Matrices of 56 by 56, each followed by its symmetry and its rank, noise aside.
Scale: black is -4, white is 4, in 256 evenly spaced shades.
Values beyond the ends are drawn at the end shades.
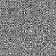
symmetric, rank seven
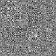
symmetric, rank seven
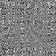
antisymmetric, rank six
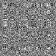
no symmetry, rank six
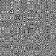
symmetric, rank seven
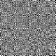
antisymmetric, rank six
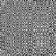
no symmetry, rank five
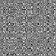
no symmetry, rank five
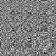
symmetric, rank seven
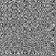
no symmetry, rank seven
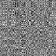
no symmetry, rank six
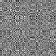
no symmetry, rank five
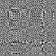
antisymmetric, rank six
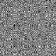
no symmetry, rank six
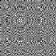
symmetric, rank five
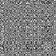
no symmetry, rank six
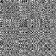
symmetric, rank five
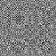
symmetric, rank five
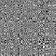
no symmetry, rank six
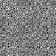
symmetric, rank five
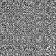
symmetric, rank seven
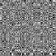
no symmetry, rank six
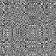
no symmetry, rank five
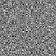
no symmetry, rank seven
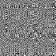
no symmetry, rank seven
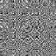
symmetric, rank five
